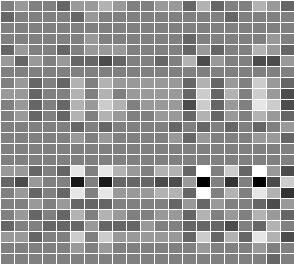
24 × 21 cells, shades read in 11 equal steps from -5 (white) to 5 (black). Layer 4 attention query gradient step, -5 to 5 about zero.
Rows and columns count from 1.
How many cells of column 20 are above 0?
4
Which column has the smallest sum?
19
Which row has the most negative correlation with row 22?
17
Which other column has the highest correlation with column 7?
20
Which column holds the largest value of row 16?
21
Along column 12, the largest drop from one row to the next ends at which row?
18
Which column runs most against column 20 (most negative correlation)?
14
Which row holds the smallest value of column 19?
16
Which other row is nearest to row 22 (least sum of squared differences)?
9
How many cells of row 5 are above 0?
5
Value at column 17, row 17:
3
